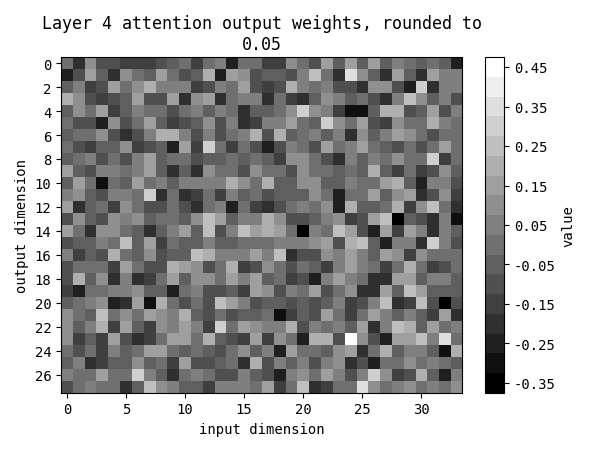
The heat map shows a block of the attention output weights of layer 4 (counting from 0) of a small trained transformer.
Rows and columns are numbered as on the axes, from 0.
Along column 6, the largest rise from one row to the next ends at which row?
19
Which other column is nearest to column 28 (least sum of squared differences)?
31
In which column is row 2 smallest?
29
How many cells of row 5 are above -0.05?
20
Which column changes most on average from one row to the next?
27
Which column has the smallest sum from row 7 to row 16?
33
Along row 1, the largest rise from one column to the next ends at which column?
24
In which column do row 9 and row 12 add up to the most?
0
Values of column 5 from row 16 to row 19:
0 0.15 0.05 0.05
